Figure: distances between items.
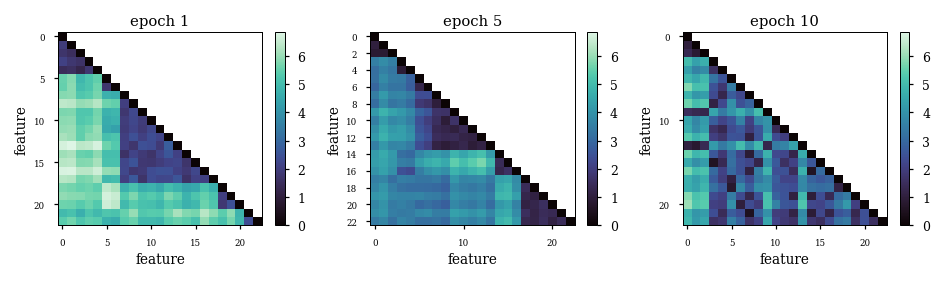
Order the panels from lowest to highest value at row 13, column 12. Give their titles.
epoch 5, epoch 1, epoch 10
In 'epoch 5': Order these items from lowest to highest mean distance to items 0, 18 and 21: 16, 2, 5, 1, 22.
22, 2, 1, 5, 16
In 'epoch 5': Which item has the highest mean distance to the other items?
15
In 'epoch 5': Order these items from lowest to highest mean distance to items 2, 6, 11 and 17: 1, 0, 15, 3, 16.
0, 1, 3, 16, 15
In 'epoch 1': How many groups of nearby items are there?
5
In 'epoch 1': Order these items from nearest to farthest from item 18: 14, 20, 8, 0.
20, 14, 8, 0
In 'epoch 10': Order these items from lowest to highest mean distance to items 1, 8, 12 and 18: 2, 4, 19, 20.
4, 19, 20, 2
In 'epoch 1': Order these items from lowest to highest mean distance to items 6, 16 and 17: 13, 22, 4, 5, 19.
13, 5, 22, 19, 4
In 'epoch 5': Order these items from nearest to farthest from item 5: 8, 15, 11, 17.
8, 11, 17, 15
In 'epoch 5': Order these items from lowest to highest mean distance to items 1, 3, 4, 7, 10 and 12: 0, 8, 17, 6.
8, 6, 0, 17
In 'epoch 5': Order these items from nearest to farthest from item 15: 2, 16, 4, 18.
16, 4, 2, 18
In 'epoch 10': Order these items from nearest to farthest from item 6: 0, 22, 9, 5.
22, 5, 9, 0
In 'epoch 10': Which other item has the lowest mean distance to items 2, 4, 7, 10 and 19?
21
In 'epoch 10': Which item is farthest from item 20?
0
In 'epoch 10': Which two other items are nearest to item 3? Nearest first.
15, 8
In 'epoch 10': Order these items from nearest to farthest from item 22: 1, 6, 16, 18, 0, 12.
12, 16, 6, 18, 1, 0
